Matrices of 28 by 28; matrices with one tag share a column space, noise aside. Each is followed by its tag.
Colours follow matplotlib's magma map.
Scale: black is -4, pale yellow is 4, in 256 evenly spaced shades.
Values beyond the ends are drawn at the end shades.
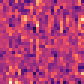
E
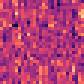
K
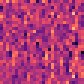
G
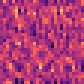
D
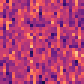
K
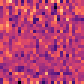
E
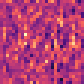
D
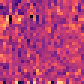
E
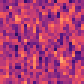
G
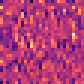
D
